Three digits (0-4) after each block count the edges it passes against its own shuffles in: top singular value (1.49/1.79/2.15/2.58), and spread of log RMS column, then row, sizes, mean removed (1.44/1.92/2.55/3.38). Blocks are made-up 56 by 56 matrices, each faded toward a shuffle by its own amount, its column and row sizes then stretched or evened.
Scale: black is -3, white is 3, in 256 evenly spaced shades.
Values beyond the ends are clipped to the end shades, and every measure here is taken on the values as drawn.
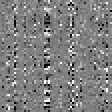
3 4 0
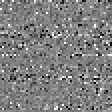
0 0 3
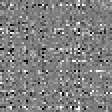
1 3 3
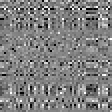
4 1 4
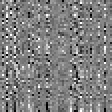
4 4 0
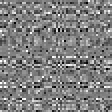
4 1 3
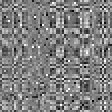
4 3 0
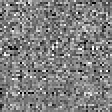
1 0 3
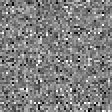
0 2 1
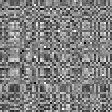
4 1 2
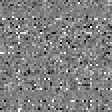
0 1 3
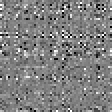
2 3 3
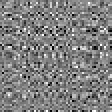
4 1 3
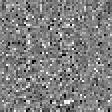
2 2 1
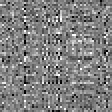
3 3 1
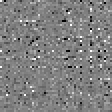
1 2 2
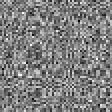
3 0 0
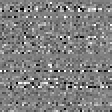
1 0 4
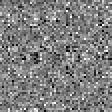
2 1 1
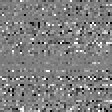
1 1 4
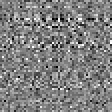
3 0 3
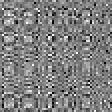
4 2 2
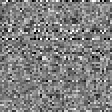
3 0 3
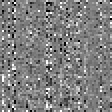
2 4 0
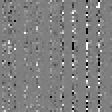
3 4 1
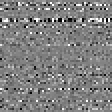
3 0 4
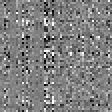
1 4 2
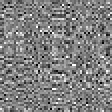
3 0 2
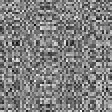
3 1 0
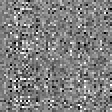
2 3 2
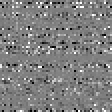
0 0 4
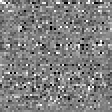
1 0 3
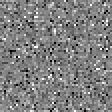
0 1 1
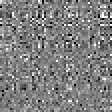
3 2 2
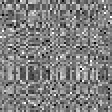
4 0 1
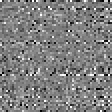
3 1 3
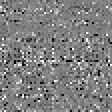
2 1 3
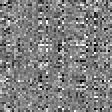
3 3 2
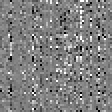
2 4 1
